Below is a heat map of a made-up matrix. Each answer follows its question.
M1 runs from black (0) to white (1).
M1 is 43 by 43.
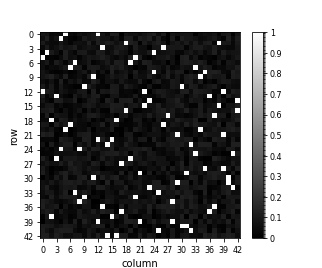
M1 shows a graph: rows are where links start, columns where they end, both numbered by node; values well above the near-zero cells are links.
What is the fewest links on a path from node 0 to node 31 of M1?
5
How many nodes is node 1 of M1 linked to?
1
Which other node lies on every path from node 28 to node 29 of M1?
node 39
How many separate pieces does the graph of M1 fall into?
2
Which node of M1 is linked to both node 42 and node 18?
node 16
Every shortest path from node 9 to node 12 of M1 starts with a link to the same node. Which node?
node 34
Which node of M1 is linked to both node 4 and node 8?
node 24
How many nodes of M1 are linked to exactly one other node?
2
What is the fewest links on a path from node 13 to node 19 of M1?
3
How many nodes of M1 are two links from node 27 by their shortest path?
1
